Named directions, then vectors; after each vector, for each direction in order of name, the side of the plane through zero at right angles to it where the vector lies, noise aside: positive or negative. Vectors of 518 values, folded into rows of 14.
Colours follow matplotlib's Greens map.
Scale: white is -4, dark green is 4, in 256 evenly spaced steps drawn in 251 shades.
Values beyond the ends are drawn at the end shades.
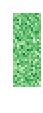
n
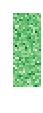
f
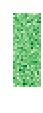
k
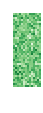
negative, negative, negative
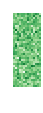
positive, negative, positive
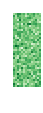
positive, negative, negative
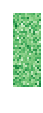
negative, negative, negative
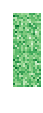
negative, negative, negative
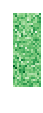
negative, positive, negative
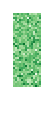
positive, positive, negative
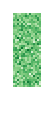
negative, positive, positive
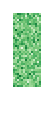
positive, negative, negative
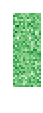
negative, negative, negative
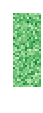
positive, positive, negative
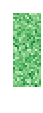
positive, positive, negative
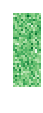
positive, positive, positive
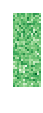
positive, negative, positive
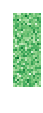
negative, positive, positive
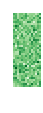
negative, positive, negative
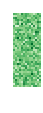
positive, positive, positive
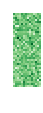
positive, positive, positive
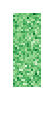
negative, negative, positive
